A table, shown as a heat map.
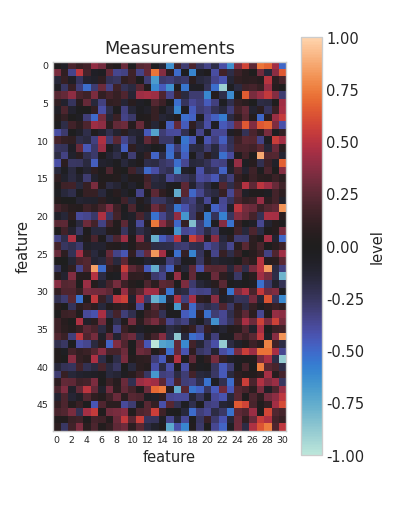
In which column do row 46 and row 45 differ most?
5
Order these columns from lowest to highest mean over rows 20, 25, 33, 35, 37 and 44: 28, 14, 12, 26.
14, 12, 26, 28
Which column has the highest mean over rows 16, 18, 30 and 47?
27
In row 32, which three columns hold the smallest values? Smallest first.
16, 18, 11
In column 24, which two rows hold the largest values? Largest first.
45, 19
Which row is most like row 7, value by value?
33
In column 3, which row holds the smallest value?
31
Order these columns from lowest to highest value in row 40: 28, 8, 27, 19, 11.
8, 19, 11, 28, 27
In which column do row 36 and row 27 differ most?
30
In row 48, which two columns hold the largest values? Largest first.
28, 27
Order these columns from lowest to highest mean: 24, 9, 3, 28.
3, 9, 24, 28
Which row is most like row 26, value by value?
35
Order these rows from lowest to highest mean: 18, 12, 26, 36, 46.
12, 18, 26, 36, 46
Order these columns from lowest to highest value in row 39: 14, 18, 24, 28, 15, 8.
14, 8, 24, 15, 18, 28
